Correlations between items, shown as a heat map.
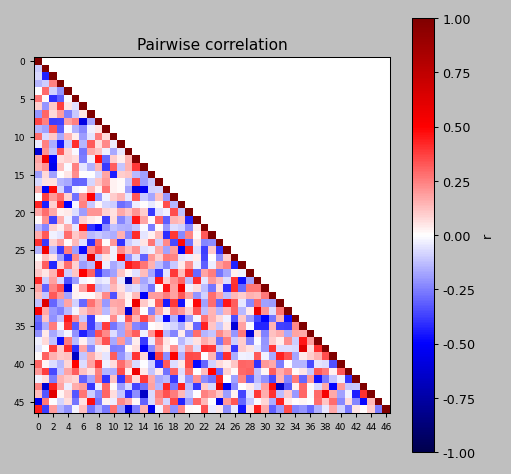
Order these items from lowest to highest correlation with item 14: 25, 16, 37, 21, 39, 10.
37, 16, 25, 39, 21, 10
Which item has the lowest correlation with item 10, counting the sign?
15
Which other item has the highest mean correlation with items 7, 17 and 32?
26
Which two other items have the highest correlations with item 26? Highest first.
7, 11
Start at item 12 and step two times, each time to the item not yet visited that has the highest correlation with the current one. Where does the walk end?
8
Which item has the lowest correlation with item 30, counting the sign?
4
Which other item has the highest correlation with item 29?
33
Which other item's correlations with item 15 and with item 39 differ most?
5
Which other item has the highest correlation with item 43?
24
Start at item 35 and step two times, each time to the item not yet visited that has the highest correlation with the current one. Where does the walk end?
44
